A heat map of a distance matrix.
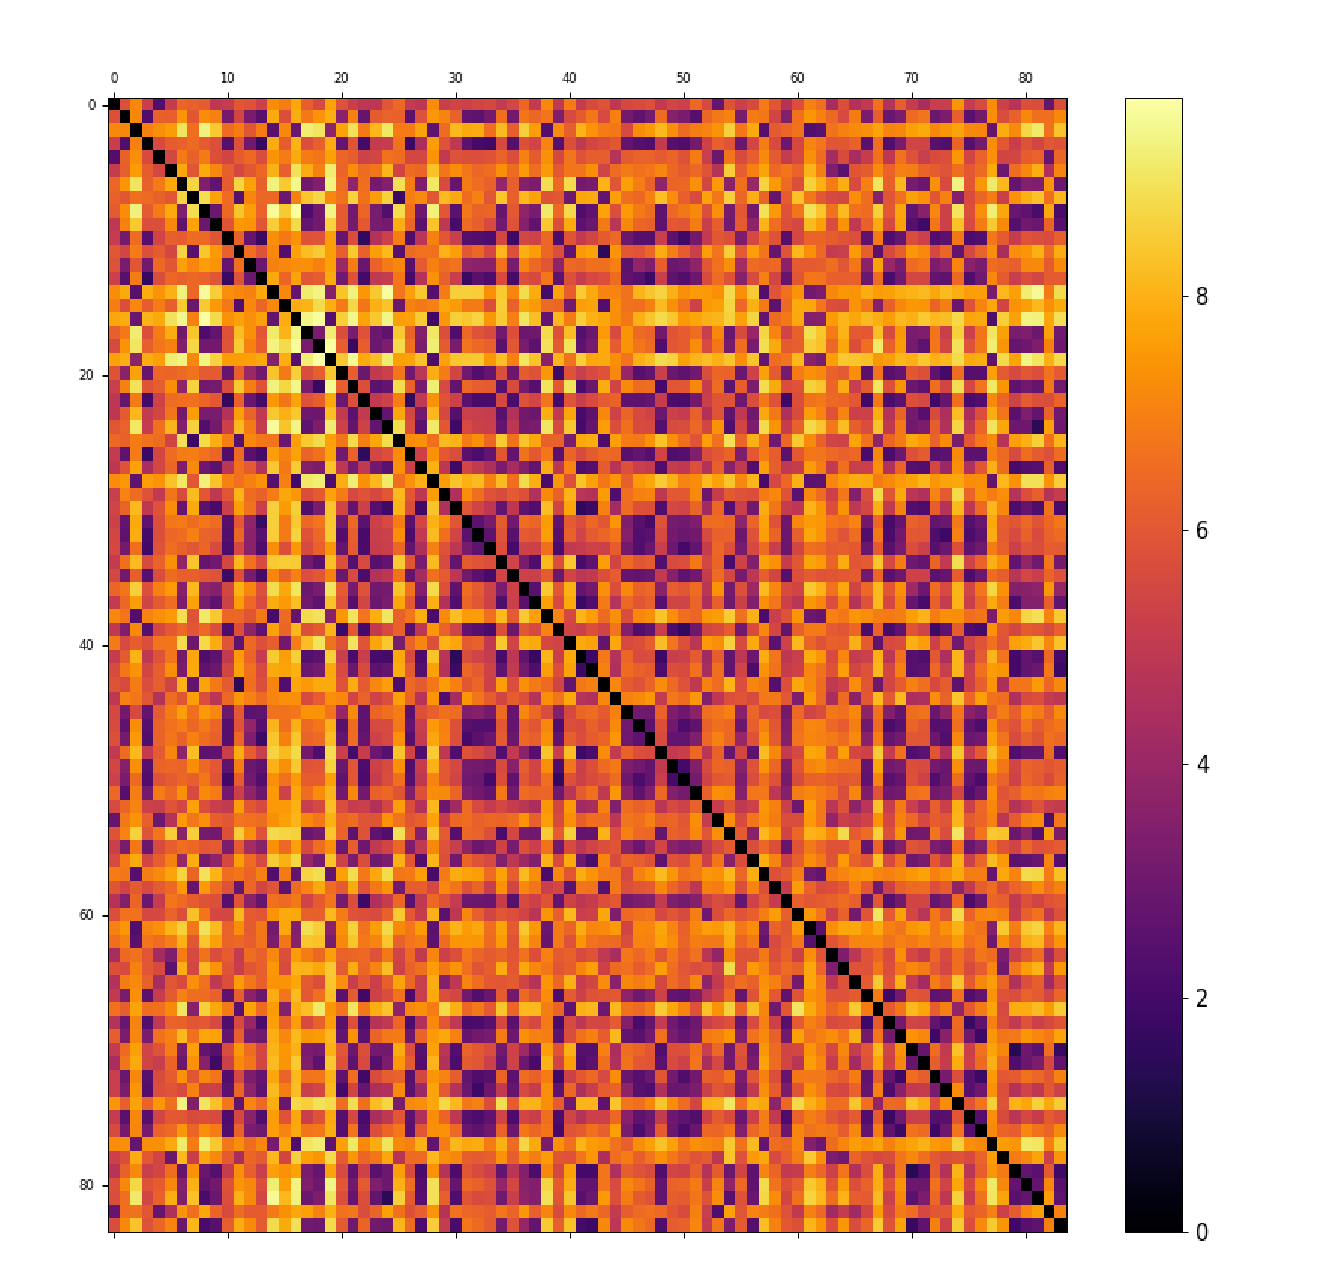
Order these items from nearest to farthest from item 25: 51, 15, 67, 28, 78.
15, 67, 78, 51, 28
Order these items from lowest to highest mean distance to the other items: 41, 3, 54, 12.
3, 41, 12, 54
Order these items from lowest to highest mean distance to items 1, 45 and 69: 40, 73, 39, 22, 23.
22, 39, 73, 40, 23
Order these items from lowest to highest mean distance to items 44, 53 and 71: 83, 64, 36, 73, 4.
4, 83, 36, 73, 64
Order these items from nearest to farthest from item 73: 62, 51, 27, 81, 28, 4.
51, 27, 81, 4, 62, 28
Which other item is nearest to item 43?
11
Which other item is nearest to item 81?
24
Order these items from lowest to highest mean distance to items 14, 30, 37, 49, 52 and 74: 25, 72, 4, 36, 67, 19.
36, 72, 4, 25, 67, 19
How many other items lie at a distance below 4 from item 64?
3
